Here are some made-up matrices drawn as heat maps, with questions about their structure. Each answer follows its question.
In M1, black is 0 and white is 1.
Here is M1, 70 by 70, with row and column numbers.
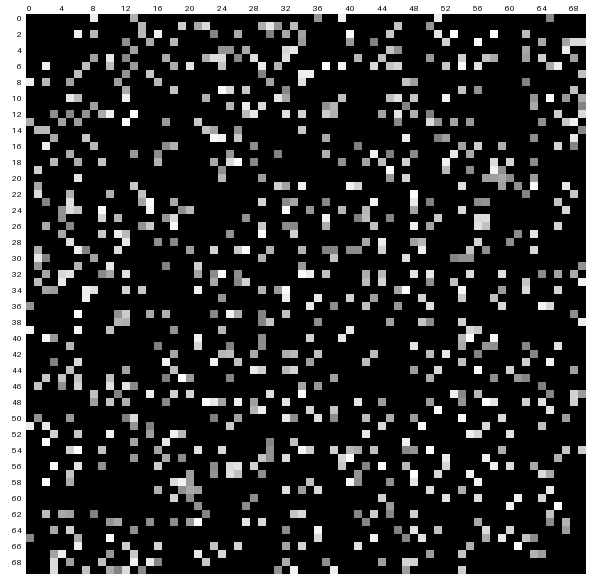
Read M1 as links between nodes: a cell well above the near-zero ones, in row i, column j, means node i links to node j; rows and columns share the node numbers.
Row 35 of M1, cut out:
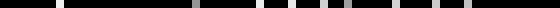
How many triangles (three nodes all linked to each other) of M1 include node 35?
5
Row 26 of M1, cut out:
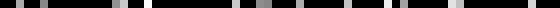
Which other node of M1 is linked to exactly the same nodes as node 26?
node 23
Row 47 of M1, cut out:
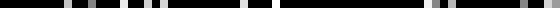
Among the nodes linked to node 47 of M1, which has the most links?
node 54
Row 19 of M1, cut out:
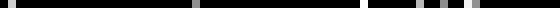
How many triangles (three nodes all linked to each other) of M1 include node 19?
2
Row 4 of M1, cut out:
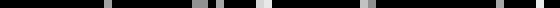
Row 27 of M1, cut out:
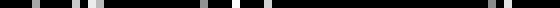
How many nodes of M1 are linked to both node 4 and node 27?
2
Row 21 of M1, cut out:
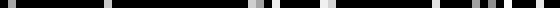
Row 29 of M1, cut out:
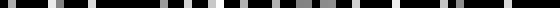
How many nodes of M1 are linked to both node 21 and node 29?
5
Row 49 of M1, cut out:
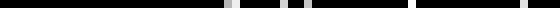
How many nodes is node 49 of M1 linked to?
6
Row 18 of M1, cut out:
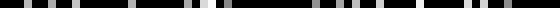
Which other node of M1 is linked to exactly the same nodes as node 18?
node 56
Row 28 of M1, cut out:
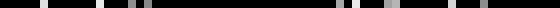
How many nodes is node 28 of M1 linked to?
10
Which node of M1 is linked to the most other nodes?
node 32
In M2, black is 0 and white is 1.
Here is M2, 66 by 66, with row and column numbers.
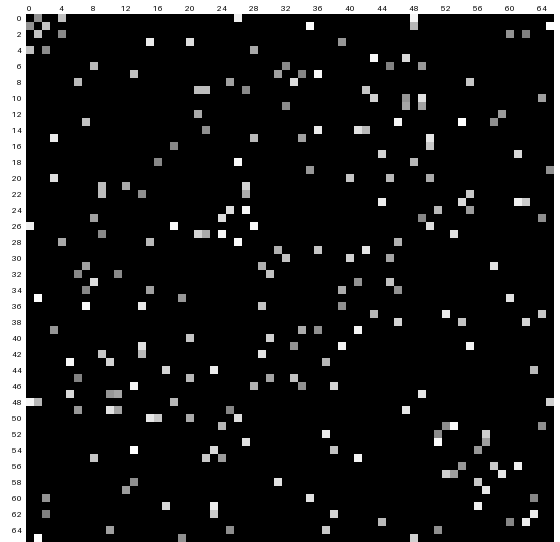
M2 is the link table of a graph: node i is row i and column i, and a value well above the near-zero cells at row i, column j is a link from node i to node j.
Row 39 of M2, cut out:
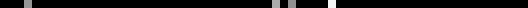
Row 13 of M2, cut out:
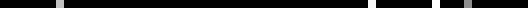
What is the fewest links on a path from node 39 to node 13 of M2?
3
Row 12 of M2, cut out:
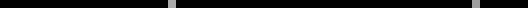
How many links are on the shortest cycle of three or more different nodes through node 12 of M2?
6
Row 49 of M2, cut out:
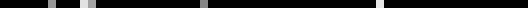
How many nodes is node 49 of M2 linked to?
5
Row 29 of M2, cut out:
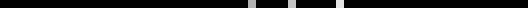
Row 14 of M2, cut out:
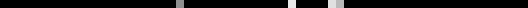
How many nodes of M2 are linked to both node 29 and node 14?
2
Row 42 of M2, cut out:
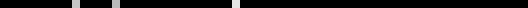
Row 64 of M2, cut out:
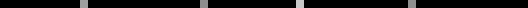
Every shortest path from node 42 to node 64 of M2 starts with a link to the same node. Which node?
node 9
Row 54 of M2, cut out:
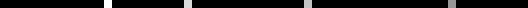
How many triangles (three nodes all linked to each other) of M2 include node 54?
0
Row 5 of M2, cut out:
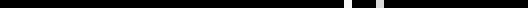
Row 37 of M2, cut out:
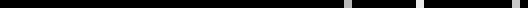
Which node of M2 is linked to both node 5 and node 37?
node 43
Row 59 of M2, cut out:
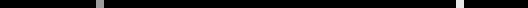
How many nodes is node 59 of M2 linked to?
2
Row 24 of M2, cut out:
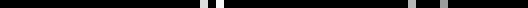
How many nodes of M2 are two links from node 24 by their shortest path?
9
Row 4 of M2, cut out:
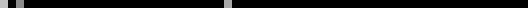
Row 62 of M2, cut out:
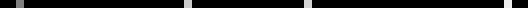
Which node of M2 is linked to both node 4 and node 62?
node 2
